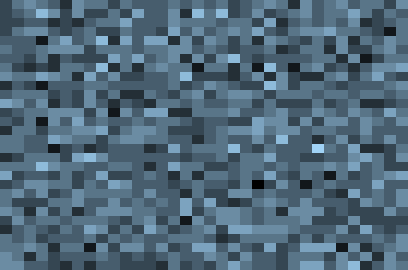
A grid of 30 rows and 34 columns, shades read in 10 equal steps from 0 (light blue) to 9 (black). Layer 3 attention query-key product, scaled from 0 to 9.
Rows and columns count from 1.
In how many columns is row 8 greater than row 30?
16
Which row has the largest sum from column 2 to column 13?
17
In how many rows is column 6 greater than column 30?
13
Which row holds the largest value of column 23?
9
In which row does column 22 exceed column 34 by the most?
8
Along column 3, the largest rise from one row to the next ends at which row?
29
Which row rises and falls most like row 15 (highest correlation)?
26
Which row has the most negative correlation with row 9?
28
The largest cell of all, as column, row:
22, 21
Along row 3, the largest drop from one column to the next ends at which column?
23
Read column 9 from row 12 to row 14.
5 3 4
